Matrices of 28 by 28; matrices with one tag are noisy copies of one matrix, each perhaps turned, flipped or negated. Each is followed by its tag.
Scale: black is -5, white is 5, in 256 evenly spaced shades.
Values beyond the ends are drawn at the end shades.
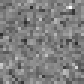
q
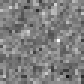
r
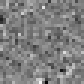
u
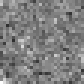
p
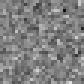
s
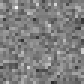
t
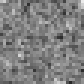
p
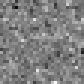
t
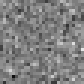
q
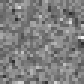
u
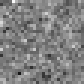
s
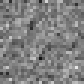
r
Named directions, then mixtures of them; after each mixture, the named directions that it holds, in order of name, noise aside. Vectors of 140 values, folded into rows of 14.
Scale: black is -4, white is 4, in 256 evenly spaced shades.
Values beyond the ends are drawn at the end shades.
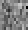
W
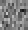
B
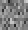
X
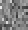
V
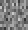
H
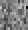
H, W, X.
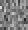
H.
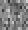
V, W, X.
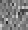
B, V, X.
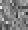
V.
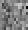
W.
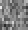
V, X.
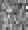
W.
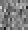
B, H, W.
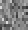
V.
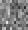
H, V, W.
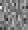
H, V.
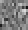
B, V, W.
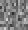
H.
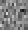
B.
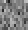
H, X.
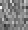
H, V, X.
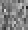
H, W, X.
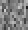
H, W, X.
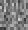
H.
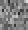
B, X.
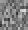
B, V, X.
